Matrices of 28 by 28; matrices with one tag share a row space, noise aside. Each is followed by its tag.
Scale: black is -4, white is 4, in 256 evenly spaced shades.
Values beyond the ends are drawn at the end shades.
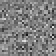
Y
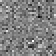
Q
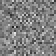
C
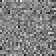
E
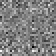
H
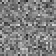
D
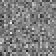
H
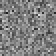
Q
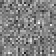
E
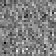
Y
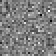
Q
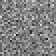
H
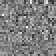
Y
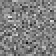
C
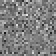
Y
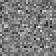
D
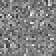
H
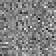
Y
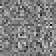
D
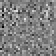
H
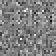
D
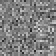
E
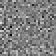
H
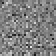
C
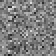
C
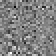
C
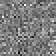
E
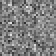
C
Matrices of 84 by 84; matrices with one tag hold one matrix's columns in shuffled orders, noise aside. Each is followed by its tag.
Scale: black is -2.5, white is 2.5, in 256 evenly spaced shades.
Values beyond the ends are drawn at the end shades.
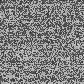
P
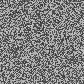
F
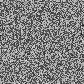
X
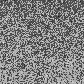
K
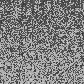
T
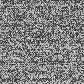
P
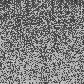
T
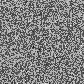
X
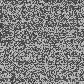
P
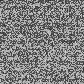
P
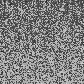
T
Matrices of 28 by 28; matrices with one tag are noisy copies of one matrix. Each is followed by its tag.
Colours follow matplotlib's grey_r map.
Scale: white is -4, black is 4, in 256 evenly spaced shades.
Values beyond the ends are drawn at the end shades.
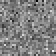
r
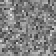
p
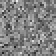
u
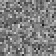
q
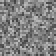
r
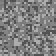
r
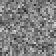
q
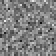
p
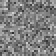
u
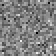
p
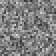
u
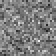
u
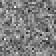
u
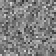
r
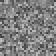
p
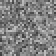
q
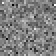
p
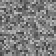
q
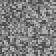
q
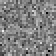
q
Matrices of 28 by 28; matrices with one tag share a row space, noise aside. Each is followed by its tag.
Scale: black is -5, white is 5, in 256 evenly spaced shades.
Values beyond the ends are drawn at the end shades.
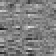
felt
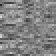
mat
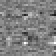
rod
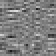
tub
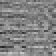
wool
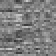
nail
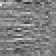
nail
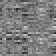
rod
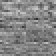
wool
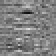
nail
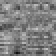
wool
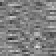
tub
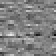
felt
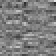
rod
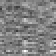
rod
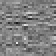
rod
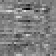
nail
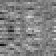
felt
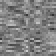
tub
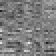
mat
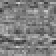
wool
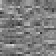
mat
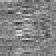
nail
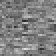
rod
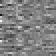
mat
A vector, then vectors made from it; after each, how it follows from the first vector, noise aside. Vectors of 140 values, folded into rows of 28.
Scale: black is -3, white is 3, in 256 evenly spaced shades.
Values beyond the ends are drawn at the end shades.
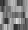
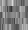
reversed, negated, shrunk.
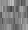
reversed, negated, shrunk.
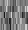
wrapped around, partly zeroed.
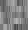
shrunk.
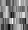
wrapped around.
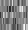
reversed, negated, partly zeroed.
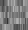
shrunk.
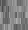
shrunk.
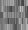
reversed, negated, shrunk.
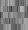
reversed, negated, shrunk.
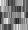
negated.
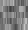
reversed, negated, shrunk.
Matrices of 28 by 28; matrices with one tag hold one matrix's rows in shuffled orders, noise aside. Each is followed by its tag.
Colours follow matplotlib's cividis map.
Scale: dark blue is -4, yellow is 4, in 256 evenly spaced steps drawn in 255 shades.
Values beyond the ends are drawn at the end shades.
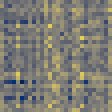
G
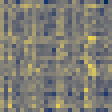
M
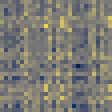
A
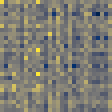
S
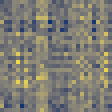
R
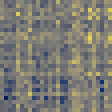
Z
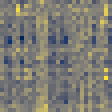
R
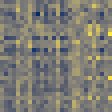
Z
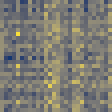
G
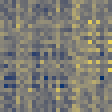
Z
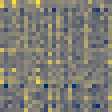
S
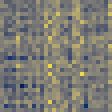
G
